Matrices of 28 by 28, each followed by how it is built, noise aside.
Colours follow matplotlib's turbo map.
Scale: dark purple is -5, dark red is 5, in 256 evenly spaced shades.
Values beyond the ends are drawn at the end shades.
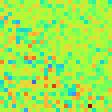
lower triangular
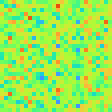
repeating rows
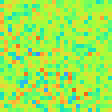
lower triangular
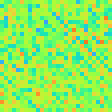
Toeplitz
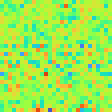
uneven rows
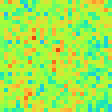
smooth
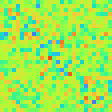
block diagonal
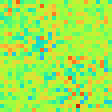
block diagonal
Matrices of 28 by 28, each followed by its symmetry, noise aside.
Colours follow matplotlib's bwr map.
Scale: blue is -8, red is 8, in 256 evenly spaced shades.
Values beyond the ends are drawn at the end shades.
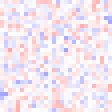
same after a half turn.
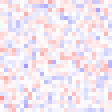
no symmetry.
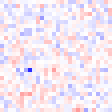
no symmetry.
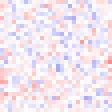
no symmetry.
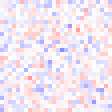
symmetric.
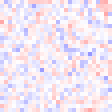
symmetric across the other diagonal.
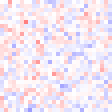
no symmetry.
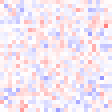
symmetric.
